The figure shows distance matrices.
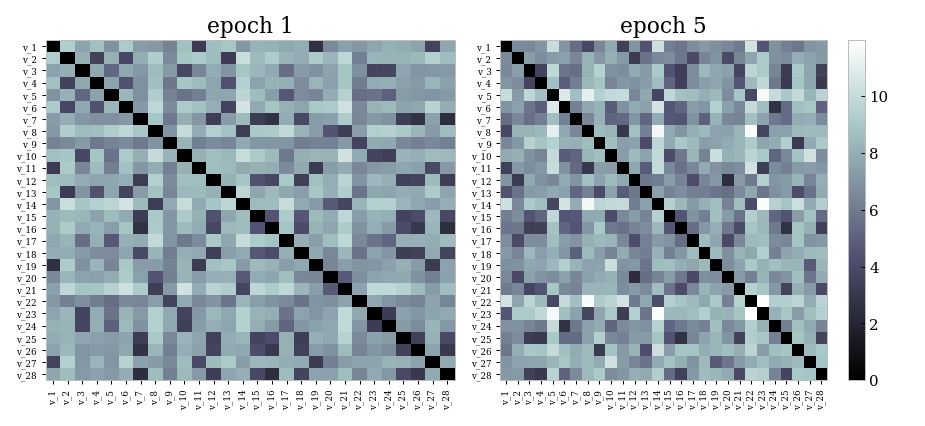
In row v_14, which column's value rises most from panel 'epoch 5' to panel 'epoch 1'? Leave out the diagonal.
v_5
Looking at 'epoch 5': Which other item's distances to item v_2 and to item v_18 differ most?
v_17
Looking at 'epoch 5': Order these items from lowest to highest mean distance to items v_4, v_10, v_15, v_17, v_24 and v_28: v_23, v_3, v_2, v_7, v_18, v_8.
v_3, v_7, v_2, v_18, v_8, v_23
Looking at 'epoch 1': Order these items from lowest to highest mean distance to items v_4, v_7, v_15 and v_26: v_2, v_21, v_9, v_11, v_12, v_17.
v_12, v_9, v_2, v_11, v_17, v_21
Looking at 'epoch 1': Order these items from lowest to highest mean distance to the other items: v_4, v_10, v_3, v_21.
v_3, v_4, v_10, v_21
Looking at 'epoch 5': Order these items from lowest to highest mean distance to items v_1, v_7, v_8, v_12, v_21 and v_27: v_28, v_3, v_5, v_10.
v_3, v_28, v_10, v_5
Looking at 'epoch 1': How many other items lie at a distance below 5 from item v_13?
3
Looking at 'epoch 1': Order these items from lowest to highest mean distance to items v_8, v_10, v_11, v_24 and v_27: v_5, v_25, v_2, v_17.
v_5, v_17, v_25, v_2
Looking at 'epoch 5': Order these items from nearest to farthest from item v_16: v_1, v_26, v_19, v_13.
v_1, v_13, v_19, v_26
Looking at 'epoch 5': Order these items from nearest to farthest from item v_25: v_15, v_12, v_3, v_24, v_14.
v_3, v_15, v_24, v_12, v_14
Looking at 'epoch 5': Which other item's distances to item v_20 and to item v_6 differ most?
v_12
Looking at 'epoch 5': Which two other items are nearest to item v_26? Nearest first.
v_9, v_13
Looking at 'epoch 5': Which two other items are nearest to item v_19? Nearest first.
v_27, v_13
